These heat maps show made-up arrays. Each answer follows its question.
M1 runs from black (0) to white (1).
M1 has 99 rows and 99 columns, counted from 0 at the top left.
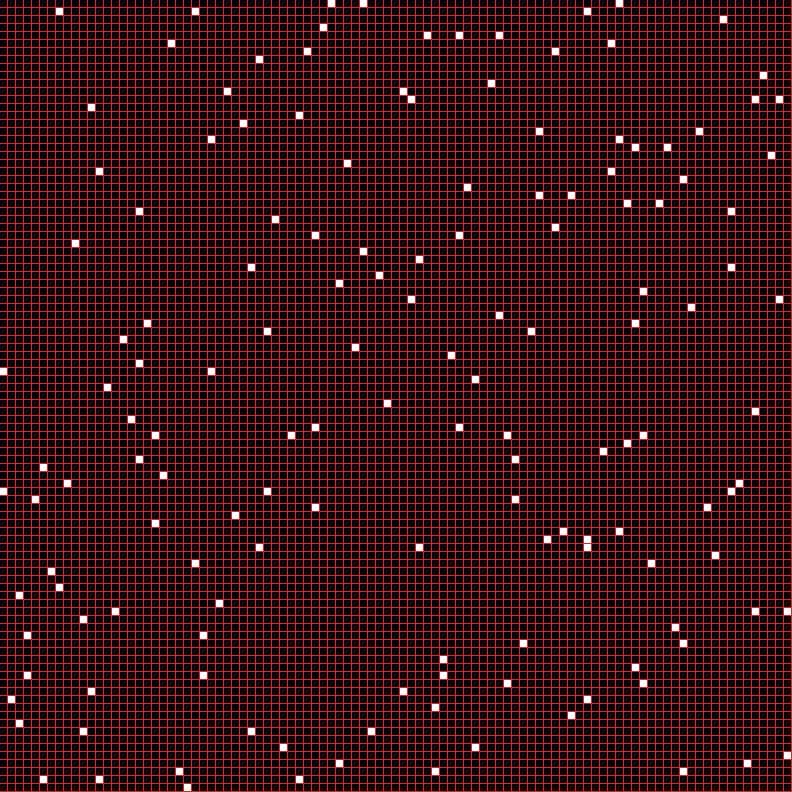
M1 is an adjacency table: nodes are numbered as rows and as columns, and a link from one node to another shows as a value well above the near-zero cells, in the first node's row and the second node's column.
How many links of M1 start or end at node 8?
1
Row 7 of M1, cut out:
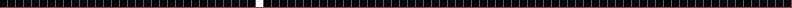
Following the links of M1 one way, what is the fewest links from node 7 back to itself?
6
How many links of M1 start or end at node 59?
3
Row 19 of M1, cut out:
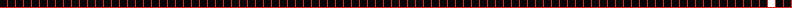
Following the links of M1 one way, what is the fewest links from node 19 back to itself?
3
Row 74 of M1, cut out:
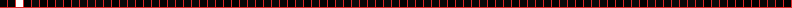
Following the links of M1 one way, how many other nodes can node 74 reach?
2
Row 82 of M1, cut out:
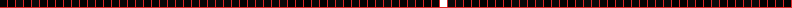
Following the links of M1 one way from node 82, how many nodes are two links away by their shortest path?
1
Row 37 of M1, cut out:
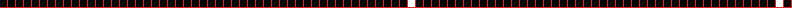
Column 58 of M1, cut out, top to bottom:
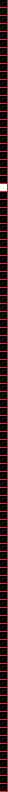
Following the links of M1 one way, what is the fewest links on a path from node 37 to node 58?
5
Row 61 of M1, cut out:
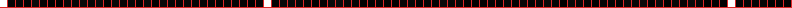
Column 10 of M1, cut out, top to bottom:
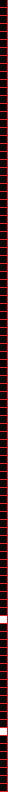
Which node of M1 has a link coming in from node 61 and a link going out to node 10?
node 91
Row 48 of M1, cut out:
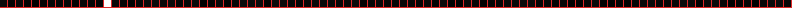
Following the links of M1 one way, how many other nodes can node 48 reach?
10
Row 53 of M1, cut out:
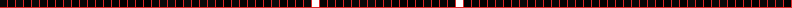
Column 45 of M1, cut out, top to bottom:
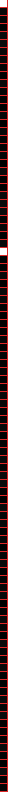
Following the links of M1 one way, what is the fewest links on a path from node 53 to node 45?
6
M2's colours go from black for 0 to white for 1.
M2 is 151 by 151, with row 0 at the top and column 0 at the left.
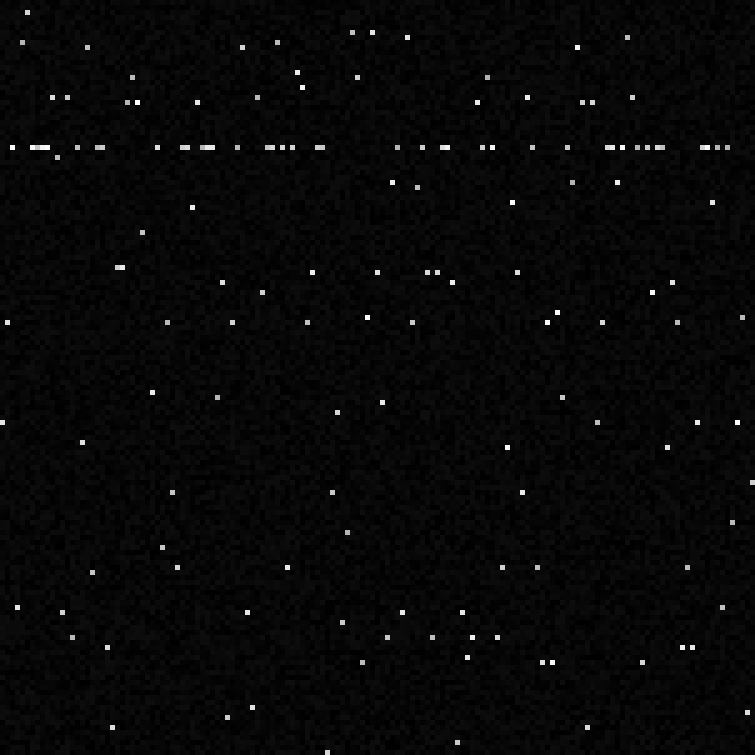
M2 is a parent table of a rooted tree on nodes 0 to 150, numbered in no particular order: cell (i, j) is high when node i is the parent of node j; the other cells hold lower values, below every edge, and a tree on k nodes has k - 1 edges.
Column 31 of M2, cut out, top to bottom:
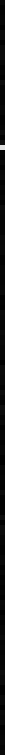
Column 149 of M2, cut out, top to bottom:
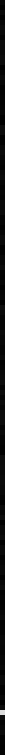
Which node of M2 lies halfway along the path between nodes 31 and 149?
40
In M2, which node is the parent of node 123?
36
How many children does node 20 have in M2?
6
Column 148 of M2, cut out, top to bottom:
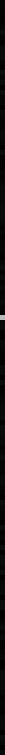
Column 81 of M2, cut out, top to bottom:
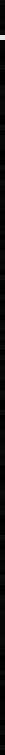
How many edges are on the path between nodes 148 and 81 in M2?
4
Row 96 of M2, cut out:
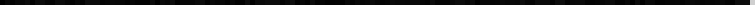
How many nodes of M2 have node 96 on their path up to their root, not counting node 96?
2
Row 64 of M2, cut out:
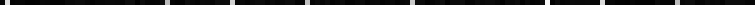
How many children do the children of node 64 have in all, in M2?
3
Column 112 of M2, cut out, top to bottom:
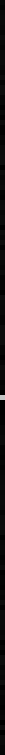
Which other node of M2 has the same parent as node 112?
43
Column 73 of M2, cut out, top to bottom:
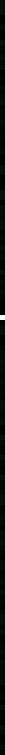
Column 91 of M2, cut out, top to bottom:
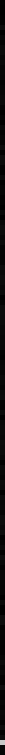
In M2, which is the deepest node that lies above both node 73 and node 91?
63
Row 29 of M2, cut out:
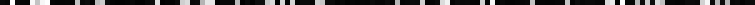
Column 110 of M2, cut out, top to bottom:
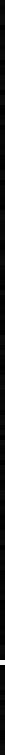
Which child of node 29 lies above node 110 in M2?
132
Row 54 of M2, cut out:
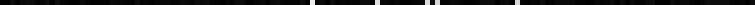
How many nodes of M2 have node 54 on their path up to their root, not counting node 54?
6
